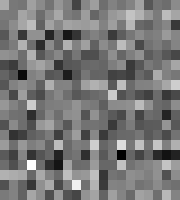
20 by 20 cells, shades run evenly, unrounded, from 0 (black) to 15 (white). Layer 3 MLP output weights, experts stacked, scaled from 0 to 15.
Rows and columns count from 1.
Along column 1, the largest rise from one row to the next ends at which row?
18
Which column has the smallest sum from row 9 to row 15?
19
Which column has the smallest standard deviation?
17
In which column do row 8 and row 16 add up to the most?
11
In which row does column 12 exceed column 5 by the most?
5
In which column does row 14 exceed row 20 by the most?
9
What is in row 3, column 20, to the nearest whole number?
3
